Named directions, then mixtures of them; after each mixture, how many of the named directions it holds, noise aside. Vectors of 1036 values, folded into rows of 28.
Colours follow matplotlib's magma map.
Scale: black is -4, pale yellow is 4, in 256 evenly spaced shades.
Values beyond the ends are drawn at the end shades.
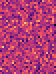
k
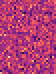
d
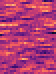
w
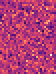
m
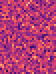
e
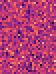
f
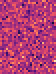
one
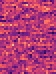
four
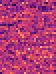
three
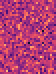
two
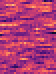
one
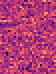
three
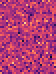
three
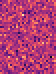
two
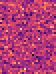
four
